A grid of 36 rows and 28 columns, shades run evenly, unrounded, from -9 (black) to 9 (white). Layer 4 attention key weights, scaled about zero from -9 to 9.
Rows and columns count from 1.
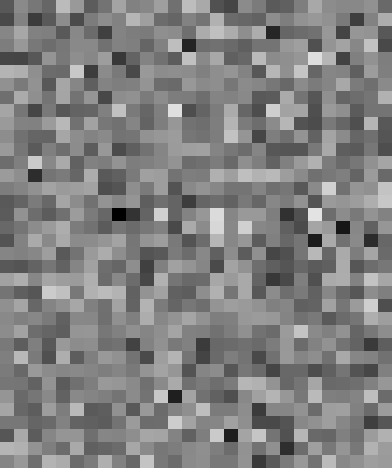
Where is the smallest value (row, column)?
17, 9
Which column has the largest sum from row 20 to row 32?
12
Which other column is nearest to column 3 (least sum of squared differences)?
26
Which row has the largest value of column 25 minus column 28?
4
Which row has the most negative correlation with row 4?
18
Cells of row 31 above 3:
4
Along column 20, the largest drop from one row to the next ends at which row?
3
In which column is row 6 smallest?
7
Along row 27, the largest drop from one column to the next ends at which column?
15
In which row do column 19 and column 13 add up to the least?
36
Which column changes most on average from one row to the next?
23
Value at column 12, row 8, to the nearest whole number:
1
